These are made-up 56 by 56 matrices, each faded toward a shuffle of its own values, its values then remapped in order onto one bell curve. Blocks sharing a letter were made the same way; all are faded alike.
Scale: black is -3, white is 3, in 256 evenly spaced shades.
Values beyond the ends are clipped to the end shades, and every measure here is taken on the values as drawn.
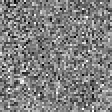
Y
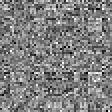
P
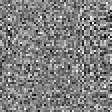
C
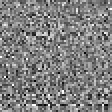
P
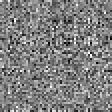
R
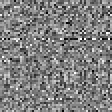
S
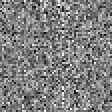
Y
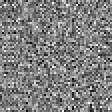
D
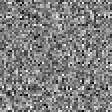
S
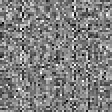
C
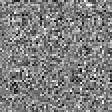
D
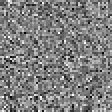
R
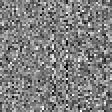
Y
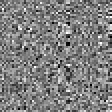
C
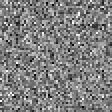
D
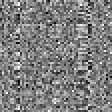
C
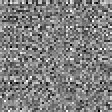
P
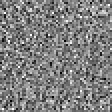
D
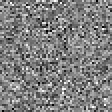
D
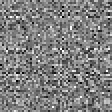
S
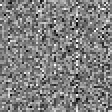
Y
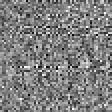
P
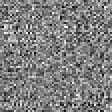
R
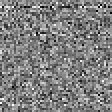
R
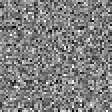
R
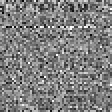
S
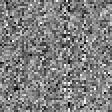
Y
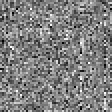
Y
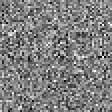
D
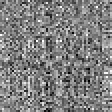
S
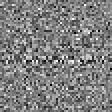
P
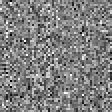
Y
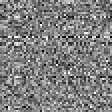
P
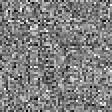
R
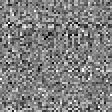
P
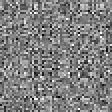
C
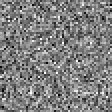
D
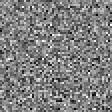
R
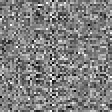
C
